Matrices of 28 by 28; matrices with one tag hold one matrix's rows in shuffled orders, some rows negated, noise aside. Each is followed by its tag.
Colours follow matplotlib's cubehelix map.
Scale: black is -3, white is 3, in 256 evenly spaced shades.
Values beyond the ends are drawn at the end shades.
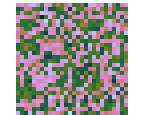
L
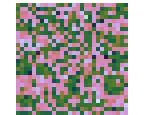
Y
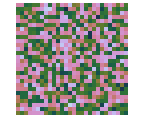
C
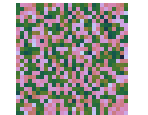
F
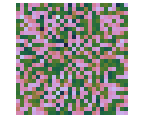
F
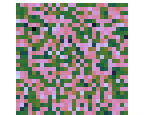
C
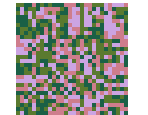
Y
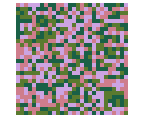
Y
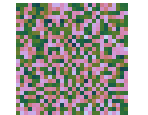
F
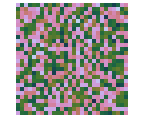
F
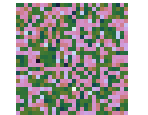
C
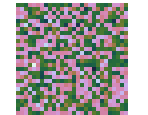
C
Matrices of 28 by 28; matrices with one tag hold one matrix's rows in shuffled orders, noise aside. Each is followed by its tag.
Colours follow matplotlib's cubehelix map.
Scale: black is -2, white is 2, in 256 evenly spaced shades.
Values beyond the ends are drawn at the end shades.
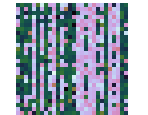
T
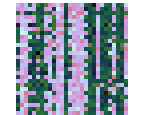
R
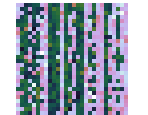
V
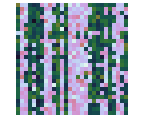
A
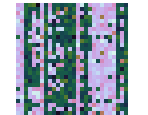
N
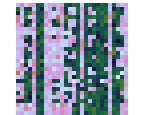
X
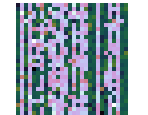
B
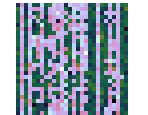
B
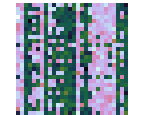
N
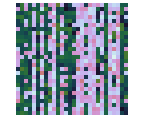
T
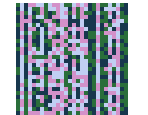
B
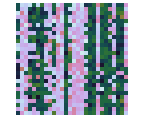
R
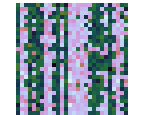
A
